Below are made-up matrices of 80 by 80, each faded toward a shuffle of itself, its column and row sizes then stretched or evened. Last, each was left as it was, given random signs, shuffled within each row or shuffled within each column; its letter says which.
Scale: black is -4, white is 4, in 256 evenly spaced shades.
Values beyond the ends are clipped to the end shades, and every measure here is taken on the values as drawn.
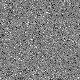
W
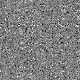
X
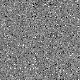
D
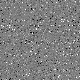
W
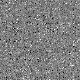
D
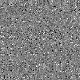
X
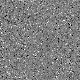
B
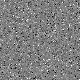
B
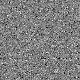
W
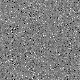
B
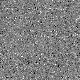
W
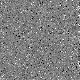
B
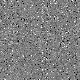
D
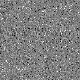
X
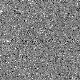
W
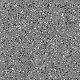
W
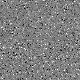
W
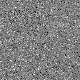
W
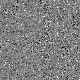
B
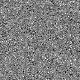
B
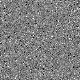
B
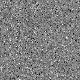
B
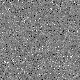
W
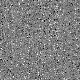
B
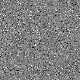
D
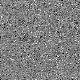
D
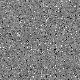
D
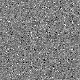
D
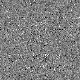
D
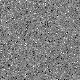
B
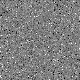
B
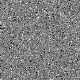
B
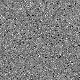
W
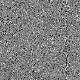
B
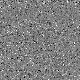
W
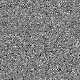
W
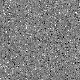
B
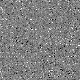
D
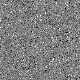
B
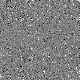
D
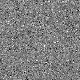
W
